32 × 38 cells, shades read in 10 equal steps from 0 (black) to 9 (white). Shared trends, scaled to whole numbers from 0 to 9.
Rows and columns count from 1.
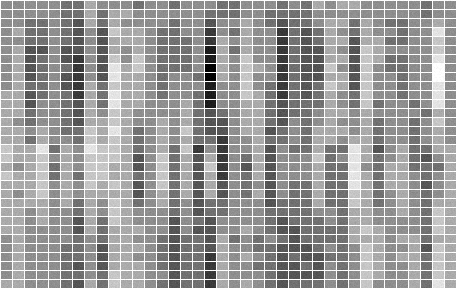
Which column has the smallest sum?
18
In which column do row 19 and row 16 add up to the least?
19
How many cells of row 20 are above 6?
6
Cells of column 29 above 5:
8
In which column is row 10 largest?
37
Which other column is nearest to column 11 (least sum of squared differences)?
2
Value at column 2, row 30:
6
